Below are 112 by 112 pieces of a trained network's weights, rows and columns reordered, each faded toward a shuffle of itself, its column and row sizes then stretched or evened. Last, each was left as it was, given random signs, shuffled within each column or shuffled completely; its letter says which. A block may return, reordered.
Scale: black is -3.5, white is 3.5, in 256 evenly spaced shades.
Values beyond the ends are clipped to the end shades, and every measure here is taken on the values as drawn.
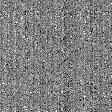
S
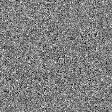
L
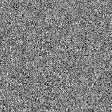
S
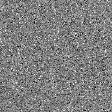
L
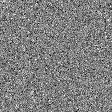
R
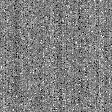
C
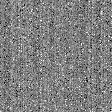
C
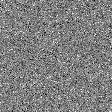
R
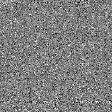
L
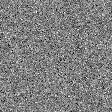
R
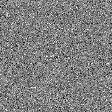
L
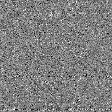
S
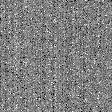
C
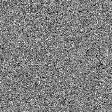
L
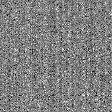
S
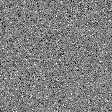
R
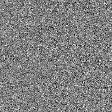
L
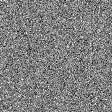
R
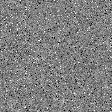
C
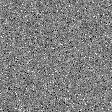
R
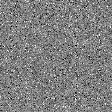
L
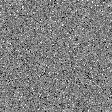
R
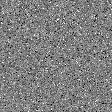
R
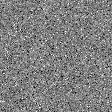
R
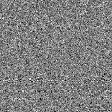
S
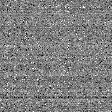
S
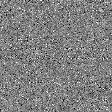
L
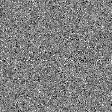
L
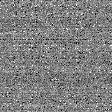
S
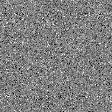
L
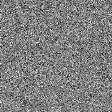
L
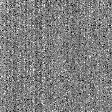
S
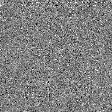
L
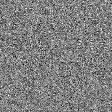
C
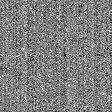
S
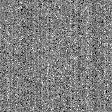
C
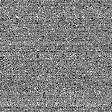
S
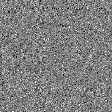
S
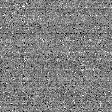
S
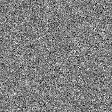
C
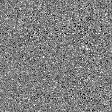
L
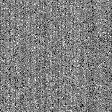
C
